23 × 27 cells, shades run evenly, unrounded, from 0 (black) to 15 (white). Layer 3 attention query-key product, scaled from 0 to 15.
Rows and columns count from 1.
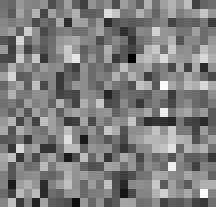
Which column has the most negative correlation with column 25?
6
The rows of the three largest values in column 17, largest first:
14, 9, 23
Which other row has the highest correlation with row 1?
16
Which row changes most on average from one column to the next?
7
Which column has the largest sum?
21
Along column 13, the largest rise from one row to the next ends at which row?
12
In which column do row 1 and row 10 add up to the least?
8
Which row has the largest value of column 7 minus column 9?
18
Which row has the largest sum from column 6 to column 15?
15
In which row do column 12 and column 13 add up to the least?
19
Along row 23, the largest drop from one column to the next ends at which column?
3
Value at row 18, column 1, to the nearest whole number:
10
